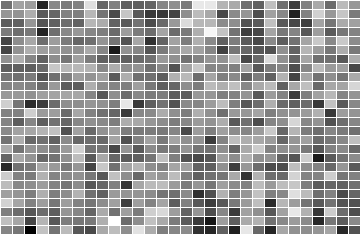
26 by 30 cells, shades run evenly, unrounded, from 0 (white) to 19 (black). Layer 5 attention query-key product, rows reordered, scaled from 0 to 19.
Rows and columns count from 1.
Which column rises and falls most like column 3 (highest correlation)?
29
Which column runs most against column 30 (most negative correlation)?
6
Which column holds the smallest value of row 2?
27
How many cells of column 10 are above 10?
12
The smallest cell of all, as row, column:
25, 10
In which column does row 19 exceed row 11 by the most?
1
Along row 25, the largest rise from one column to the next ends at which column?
11
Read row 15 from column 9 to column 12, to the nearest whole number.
8 7 10 10
